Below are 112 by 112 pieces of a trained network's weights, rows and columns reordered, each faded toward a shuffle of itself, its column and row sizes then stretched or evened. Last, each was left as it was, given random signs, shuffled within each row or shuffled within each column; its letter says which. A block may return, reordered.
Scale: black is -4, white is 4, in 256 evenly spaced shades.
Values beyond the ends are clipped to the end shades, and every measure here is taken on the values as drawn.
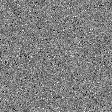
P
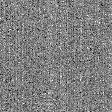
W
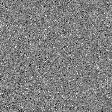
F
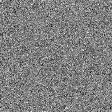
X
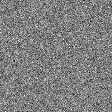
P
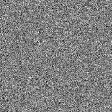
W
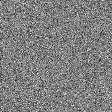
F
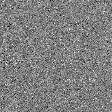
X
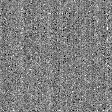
W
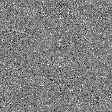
X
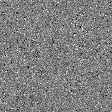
F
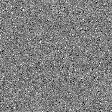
F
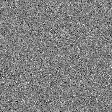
P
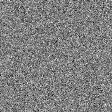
P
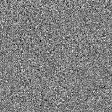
W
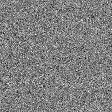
P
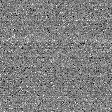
P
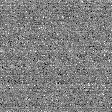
P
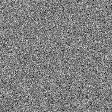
F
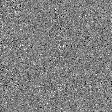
X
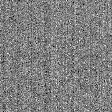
F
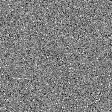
P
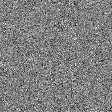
X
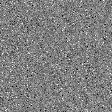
F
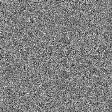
X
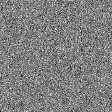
F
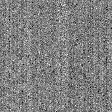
F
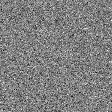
P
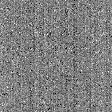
W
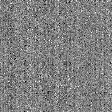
W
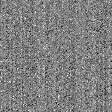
W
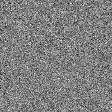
P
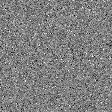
P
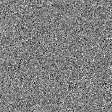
X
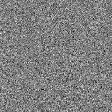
W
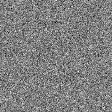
X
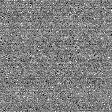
W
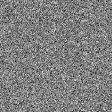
W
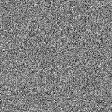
W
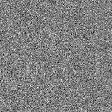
W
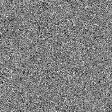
X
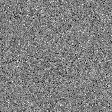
P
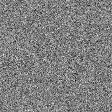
P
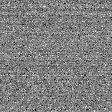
P
